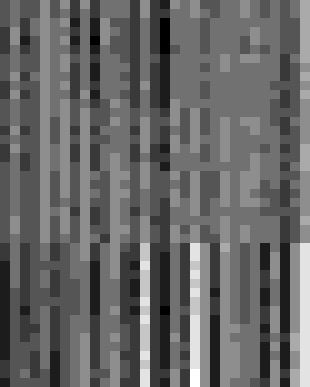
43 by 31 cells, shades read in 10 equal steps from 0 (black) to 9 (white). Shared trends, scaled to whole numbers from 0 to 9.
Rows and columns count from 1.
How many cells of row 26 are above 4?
12
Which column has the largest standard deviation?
20
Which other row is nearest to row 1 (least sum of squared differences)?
2
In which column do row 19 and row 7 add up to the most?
31
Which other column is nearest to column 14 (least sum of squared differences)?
16
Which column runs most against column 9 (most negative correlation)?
11
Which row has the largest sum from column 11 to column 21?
42
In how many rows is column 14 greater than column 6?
4
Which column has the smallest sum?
17
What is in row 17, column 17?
1
